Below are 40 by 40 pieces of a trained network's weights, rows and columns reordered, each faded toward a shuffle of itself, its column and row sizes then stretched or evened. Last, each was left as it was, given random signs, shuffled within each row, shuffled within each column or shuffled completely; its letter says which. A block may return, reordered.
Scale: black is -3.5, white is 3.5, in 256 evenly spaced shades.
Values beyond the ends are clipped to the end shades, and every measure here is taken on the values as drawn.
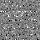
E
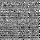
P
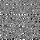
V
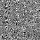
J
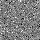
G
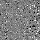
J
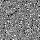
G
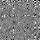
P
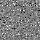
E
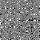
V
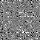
V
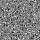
G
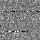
E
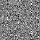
J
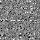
E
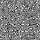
E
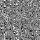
J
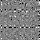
P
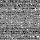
E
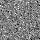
G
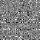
V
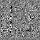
V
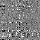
P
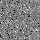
G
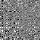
P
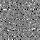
E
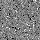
G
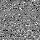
E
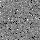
G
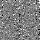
J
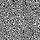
J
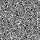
G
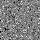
G
